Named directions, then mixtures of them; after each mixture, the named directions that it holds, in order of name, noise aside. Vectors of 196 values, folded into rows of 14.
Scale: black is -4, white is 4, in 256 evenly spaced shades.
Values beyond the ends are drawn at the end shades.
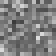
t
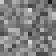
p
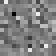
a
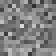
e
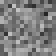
e, p.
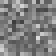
t.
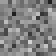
a, p.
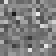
a.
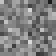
p.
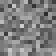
e.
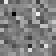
a.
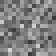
e, p.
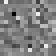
a.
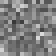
t.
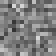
e, t.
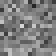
e.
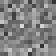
a, e.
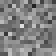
e.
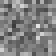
t.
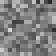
p, t.
